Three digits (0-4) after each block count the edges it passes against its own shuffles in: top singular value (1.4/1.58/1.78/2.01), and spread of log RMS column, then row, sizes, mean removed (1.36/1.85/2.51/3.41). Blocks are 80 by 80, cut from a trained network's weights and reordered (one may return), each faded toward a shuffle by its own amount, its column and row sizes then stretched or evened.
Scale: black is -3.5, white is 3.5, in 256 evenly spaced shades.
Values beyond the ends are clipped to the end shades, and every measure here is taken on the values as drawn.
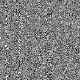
1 3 0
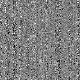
0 3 0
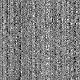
4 2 1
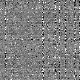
2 3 1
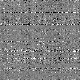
2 0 4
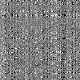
4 2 3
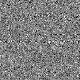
1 0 2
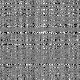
4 1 4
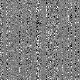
0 4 1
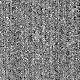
2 0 1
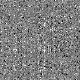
0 2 2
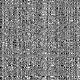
4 0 3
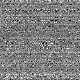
3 0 3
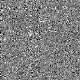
0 2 1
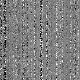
3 4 0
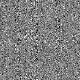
0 3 0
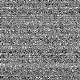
3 1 2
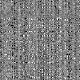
4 2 3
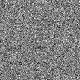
1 0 0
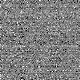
1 1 1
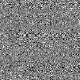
1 2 3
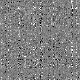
0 3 2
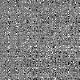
1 3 1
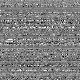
3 0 4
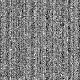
4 2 0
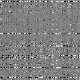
3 0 4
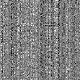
4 3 1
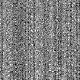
4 1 2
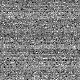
3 1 1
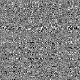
2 2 3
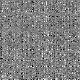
2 2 3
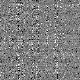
1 3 0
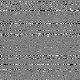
4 1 4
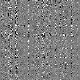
1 4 2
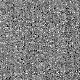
0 0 1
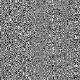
2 4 0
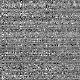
3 2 2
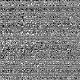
3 2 3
